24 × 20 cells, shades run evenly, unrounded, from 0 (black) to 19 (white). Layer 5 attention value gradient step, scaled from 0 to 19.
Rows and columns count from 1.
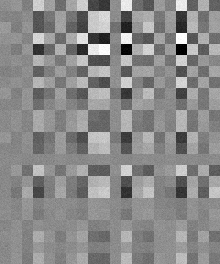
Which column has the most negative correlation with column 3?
2
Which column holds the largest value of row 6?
17
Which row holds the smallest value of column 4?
5
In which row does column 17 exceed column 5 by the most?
4
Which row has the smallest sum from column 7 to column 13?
3
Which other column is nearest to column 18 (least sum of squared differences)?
14
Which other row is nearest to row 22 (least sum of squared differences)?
11
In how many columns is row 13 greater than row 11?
10
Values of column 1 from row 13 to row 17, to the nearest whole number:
11 10 10 10 10
